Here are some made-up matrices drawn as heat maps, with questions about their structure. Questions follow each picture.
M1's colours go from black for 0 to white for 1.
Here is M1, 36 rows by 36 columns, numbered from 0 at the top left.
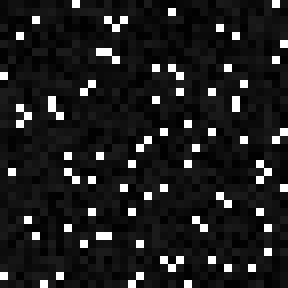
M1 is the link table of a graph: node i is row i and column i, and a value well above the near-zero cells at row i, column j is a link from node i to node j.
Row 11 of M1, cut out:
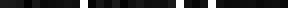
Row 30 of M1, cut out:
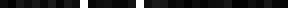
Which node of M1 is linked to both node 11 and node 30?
node 10
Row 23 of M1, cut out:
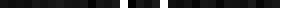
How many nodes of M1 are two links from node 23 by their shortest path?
4
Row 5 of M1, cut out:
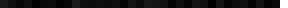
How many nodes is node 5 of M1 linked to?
1
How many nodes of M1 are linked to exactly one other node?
4
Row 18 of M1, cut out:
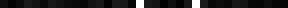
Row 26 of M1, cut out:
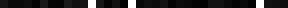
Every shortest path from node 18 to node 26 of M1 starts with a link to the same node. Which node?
node 17
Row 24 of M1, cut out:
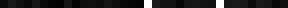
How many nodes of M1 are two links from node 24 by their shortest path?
2
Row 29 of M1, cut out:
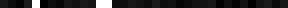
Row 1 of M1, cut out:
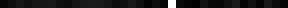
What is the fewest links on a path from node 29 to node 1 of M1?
5
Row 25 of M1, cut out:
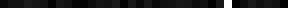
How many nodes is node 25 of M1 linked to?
1
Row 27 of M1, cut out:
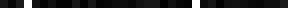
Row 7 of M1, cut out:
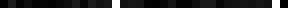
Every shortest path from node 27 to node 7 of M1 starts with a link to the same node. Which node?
node 3
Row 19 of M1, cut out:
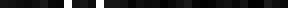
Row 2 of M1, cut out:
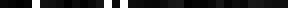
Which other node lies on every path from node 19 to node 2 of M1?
node 12
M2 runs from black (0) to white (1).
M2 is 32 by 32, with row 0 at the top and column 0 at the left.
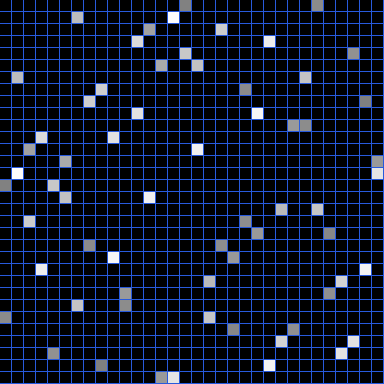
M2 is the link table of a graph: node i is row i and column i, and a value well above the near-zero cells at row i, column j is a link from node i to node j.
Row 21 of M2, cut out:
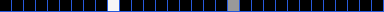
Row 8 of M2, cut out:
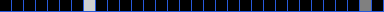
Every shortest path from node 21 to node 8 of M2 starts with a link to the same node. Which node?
node 9
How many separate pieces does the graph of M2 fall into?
2
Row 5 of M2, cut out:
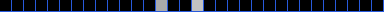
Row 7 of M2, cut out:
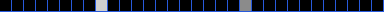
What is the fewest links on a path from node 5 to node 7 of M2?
6
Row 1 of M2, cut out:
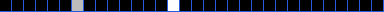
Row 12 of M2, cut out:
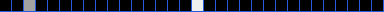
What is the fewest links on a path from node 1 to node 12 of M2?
6
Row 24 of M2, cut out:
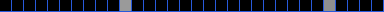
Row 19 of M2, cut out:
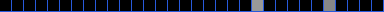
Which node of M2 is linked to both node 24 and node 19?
node 27
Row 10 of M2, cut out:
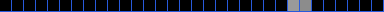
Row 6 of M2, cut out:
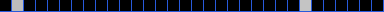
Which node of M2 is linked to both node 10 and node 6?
node 25
